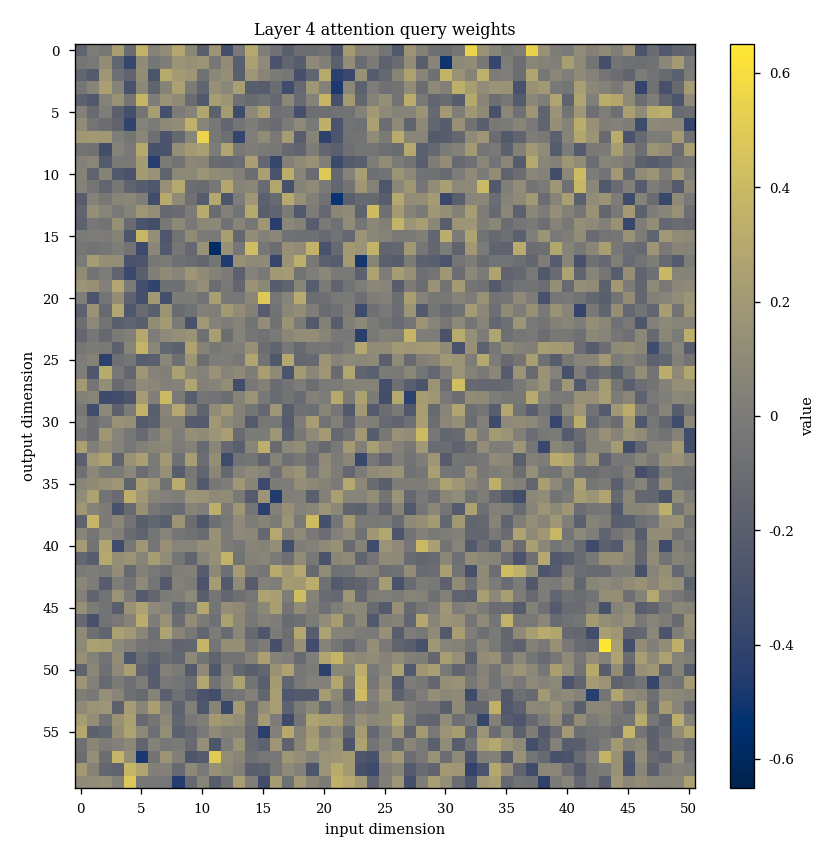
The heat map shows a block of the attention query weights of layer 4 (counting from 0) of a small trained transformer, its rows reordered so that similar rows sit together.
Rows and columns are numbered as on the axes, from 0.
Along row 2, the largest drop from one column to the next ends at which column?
21
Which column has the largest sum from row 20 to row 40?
11
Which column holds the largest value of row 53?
34
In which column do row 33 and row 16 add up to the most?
39
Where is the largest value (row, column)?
48, 43
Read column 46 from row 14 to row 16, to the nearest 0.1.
0 0 -0.1
